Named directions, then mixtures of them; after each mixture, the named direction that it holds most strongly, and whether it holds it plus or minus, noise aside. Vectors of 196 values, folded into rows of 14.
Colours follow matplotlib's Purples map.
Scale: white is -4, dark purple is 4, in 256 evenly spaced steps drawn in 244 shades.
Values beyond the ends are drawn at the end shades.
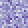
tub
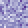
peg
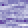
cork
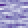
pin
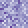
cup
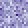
tub, minus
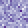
peg, minus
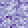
cup, plus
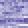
cork, plus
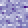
pin, minus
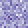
tub, plus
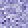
cup, minus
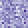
tub, plus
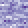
pin, minus
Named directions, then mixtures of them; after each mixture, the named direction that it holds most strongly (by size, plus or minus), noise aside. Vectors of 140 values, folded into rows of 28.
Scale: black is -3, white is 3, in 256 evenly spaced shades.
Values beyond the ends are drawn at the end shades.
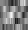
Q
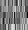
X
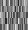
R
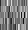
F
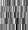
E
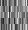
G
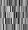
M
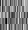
R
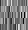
F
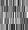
X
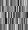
R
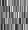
M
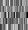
R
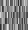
R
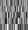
R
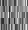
G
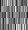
E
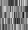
Q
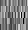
F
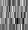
E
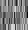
X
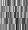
E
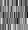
X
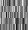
E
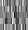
E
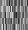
M
